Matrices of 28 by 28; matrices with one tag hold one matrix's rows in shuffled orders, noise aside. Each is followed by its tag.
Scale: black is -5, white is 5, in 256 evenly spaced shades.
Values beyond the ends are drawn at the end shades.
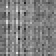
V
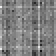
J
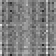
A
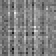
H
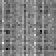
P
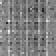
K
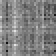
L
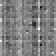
J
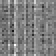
H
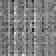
H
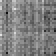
L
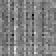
H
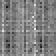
P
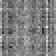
A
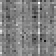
J
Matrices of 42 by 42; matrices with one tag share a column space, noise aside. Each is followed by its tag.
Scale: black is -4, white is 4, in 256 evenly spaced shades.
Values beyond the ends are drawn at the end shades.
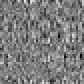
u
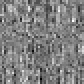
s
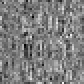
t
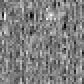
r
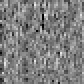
r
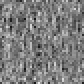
t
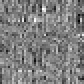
s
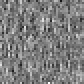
t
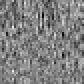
r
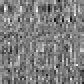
s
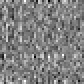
u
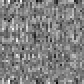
u
